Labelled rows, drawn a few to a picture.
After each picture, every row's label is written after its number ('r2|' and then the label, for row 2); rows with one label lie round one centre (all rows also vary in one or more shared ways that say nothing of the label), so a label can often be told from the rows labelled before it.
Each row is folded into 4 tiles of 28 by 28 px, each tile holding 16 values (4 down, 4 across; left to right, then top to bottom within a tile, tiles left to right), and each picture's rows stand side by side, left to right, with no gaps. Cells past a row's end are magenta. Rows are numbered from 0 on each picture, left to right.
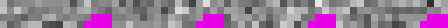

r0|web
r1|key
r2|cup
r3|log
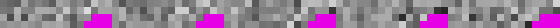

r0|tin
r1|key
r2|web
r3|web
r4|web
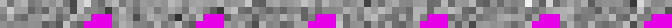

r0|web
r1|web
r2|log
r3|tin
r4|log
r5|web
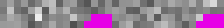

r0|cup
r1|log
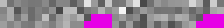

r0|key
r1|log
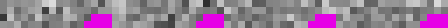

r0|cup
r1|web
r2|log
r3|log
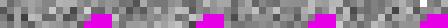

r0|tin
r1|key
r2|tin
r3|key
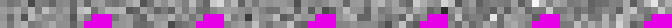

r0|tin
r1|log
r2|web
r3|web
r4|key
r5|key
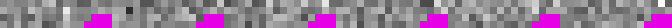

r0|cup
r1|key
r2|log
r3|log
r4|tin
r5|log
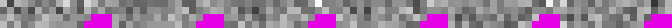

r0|key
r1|key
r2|key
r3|key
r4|log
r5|tin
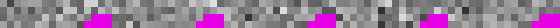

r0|key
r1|log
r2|web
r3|cup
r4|key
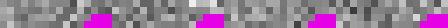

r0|web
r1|log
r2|cup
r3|key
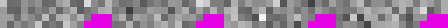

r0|key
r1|key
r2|cup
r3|tin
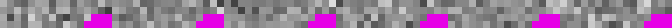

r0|web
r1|log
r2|key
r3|cup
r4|log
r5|web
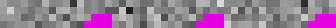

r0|web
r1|key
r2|key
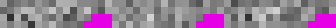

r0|tin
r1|cup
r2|tin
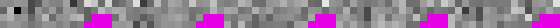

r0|key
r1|log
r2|log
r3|key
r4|key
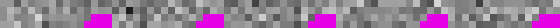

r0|cup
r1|key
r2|tin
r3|log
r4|tin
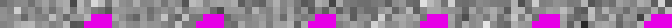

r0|web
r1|web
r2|cup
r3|key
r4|key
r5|log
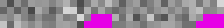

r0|key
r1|tin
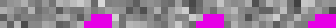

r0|log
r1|key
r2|web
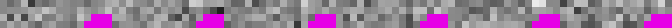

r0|tin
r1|web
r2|tin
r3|tin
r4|key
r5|log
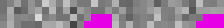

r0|cup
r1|key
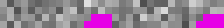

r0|key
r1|tin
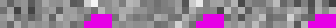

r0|key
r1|web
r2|cup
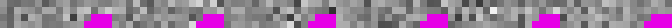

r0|tin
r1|log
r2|web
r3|web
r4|tin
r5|cup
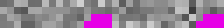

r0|log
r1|key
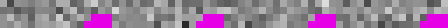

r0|key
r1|cup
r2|log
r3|tin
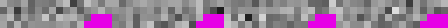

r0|key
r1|web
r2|tin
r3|web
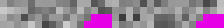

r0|web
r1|tin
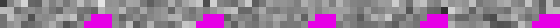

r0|log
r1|log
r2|log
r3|web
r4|log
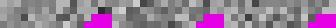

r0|web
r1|log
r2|tin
